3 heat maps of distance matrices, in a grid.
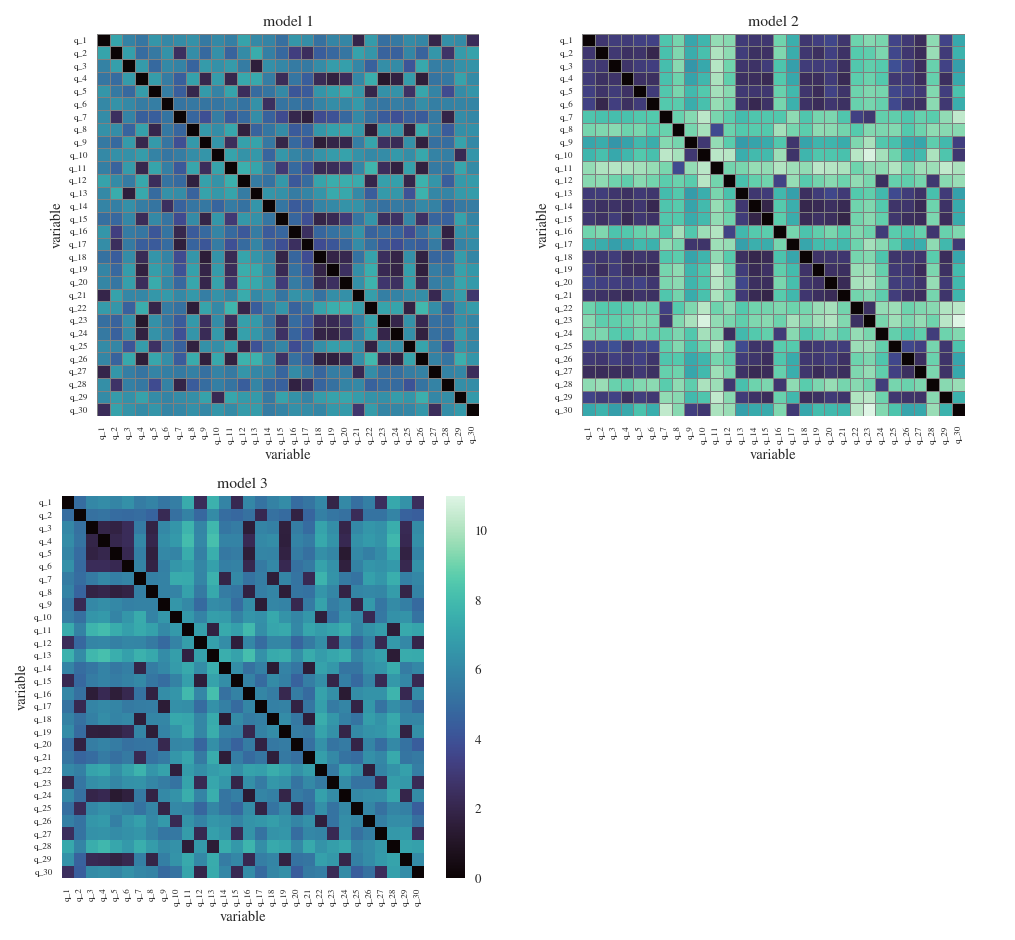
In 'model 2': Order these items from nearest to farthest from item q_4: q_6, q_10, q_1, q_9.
q_6, q_1, q_9, q_10
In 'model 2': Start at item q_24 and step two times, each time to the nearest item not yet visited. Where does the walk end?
q_28
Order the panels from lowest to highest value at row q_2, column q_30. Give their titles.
model 3, model 1, model 2
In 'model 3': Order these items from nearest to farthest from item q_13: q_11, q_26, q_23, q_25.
q_11, q_25, q_26, q_23
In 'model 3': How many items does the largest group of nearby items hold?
9
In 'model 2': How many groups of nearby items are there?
5
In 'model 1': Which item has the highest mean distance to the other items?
q_29
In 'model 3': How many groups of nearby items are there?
6
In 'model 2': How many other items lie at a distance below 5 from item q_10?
3
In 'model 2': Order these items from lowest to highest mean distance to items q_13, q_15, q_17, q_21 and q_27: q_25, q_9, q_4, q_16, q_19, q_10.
q_4, q_19, q_25, q_9, q_10, q_16
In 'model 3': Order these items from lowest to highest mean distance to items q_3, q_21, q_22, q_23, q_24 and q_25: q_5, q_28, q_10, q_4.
q_5, q_4, q_10, q_28
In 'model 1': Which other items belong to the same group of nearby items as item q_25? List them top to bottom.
q_5, q_8, q_12, q_22
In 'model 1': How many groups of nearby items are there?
7
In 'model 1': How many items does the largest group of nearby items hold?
10
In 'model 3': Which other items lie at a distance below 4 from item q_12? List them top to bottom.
q_1, q_15, q_23, q_27, q_30
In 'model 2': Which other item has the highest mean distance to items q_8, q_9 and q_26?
q_23
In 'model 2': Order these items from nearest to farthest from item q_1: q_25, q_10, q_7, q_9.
q_25, q_9, q_10, q_7
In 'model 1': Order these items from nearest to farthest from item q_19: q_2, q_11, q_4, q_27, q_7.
q_4, q_11, q_7, q_2, q_27
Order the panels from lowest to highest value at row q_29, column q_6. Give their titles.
model 3, model 2, model 1
